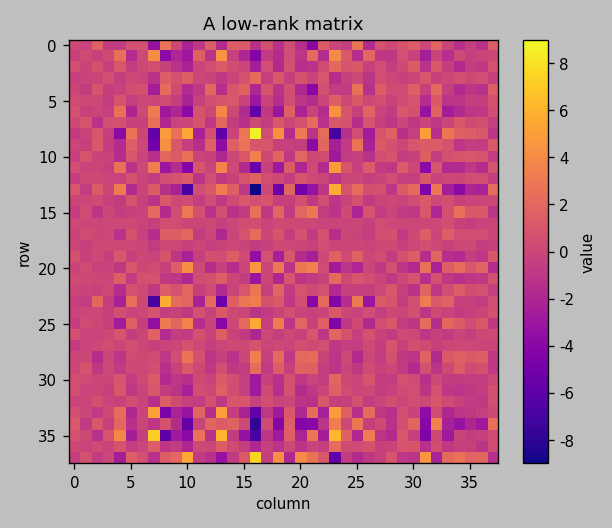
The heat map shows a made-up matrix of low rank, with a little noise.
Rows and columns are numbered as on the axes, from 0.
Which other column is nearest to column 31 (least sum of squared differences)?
18
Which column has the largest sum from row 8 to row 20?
8
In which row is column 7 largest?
35
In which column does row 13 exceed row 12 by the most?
23
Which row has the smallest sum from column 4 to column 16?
13
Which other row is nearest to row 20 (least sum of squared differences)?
28
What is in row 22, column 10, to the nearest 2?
2
